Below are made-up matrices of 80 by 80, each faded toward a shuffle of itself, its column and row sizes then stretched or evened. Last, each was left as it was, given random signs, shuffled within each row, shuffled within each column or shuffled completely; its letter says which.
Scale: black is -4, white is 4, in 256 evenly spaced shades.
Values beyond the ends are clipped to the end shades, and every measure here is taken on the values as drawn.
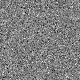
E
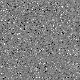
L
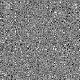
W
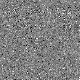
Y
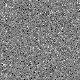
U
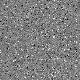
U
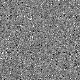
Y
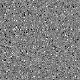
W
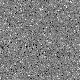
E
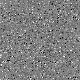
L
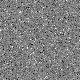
E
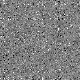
Y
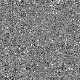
W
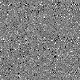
W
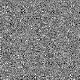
W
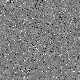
E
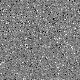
L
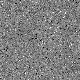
E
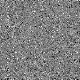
W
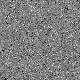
E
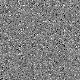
Y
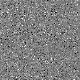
Y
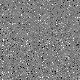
Y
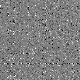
W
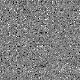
W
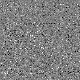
Y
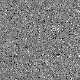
Y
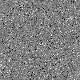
E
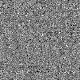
L
